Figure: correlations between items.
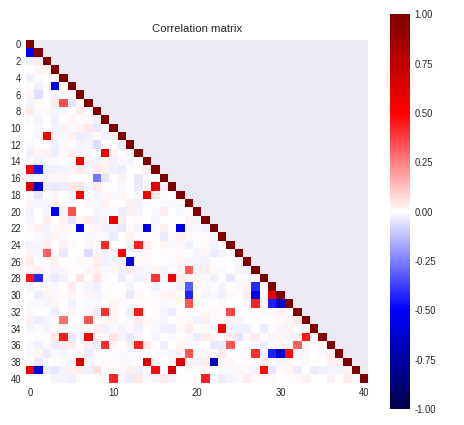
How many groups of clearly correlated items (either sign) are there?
11
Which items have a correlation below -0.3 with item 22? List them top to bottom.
6, 14, 18, 38
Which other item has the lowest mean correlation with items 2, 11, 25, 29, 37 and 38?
22
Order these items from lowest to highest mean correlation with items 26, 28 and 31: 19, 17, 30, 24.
30, 24, 19, 17
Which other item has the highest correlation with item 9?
13
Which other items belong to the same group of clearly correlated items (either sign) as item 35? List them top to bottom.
4, 7, 33
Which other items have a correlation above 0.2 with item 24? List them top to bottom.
9, 13, 32, 36
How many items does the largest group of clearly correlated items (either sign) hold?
6
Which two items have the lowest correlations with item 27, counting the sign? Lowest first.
30, 29
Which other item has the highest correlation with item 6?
38
